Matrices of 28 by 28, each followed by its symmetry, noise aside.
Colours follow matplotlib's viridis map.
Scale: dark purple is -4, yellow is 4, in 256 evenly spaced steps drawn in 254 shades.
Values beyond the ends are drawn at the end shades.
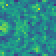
mirrored top to bottom.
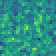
no symmetry.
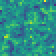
antisymmetric.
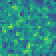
symmetric across the other diagonal.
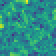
symmetric.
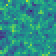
no symmetry.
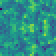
mirrored top to bottom.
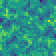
same after a half turn.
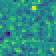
antisymmetric.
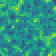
symmetric across the other diagonal.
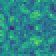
mirrored top to bottom.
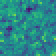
symmetric.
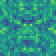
mirrored left to right.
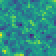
symmetric across the other diagonal.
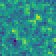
symmetric across the other diagonal.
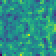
mirrored top to bottom.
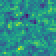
no symmetry.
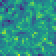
symmetric.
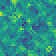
symmetric.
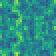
mirrored top to bottom.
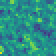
antisymmetric.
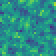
no symmetry.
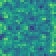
mirrored top to bottom.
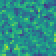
antisymmetric.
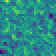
no symmetry.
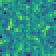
same after a half turn.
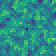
symmetric across the other diagonal.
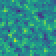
symmetric across the other diagonal.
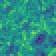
symmetric.
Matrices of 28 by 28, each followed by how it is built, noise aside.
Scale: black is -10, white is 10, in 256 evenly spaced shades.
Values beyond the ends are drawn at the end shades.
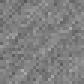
Hankel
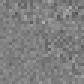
upper triangular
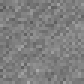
Hankel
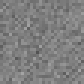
Hankel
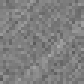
Hankel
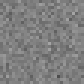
noise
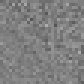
upper triangular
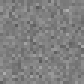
noise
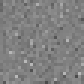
sparse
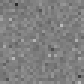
sparse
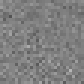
lower triangular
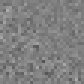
lower triangular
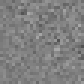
upper triangular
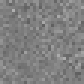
upper triangular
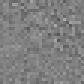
upper triangular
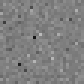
sparse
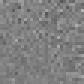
upper triangular
